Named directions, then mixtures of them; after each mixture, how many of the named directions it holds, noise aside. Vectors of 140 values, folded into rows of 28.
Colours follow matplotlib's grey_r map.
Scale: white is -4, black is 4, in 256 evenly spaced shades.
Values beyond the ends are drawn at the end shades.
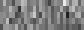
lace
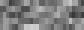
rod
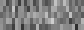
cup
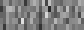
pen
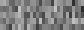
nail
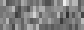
three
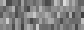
three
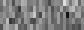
one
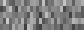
three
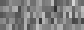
one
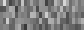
four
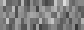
three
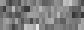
two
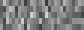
four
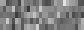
three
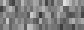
four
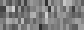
three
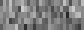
two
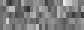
four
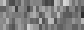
four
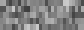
three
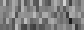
three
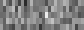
three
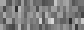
two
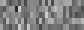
four
